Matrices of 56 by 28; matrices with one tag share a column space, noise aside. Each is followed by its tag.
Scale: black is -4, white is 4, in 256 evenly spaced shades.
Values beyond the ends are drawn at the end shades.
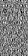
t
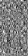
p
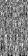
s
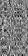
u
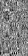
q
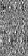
p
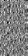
t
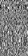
p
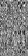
p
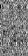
p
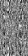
q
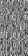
q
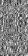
u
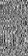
p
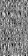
s
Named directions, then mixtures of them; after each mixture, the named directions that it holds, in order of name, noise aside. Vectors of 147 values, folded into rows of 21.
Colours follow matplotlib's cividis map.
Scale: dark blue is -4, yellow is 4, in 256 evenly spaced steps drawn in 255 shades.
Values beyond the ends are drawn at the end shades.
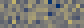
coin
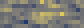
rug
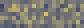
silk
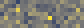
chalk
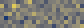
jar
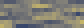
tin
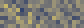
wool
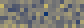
silk.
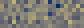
coin.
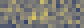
coin, rug, silk.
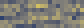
coin, tin, wool.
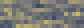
tin.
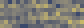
coin, tin.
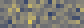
coin, silk, wool.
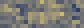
rug, wool.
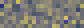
chalk, jar.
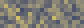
wool.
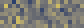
coin, jar, wool.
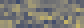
chalk, jar, tin.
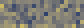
silk.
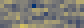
silk, tin.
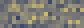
coin, silk, tin.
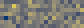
jar, tin, wool.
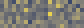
coin.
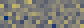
jar.
